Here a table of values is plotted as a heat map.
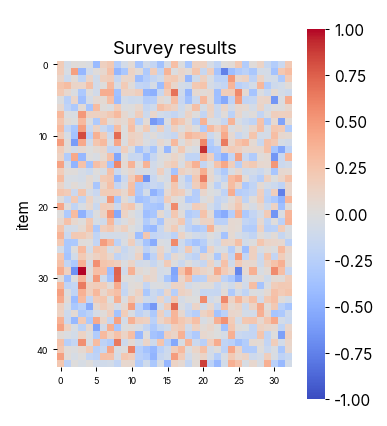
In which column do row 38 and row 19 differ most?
8
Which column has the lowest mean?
13
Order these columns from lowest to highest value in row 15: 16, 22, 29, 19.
16, 22, 29, 19
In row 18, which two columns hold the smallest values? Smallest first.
31, 13
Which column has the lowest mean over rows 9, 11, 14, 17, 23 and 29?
2
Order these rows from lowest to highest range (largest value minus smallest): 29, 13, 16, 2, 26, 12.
26, 2, 13, 16, 12, 29
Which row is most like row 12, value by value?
42
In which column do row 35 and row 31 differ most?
3
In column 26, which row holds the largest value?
11
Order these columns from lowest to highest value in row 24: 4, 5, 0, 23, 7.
23, 5, 7, 4, 0
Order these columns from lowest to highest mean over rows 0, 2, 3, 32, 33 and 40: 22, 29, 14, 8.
14, 22, 29, 8
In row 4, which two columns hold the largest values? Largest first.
16, 25
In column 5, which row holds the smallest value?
37
